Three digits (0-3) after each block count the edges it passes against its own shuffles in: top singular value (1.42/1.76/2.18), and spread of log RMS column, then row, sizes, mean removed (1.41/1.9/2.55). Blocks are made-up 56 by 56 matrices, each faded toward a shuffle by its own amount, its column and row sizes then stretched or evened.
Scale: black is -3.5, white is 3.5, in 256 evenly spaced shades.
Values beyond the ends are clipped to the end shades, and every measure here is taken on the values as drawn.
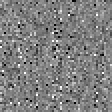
0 2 0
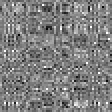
3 1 2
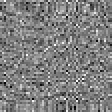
3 2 0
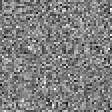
2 0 0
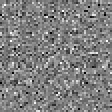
2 0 1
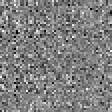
2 2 1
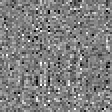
2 2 0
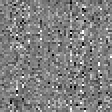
1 3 0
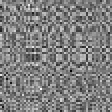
3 2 2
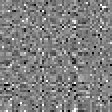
3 1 1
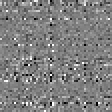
2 2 3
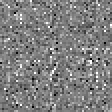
1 2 1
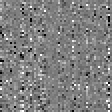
2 3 0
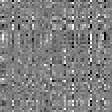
3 3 2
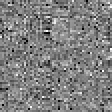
2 1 0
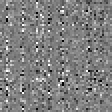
0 3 2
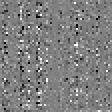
0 3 1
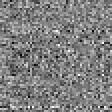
2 0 2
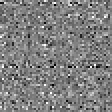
0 2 3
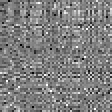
3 0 2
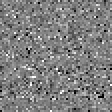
0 0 2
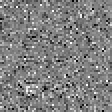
1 0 1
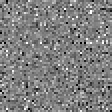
1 1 0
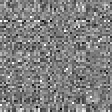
3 1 2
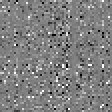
1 3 1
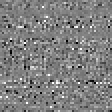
1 0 3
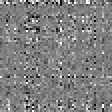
0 3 3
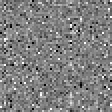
1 1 0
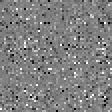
0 1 2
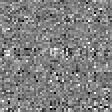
2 1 2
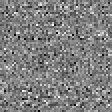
1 0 2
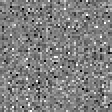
1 1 0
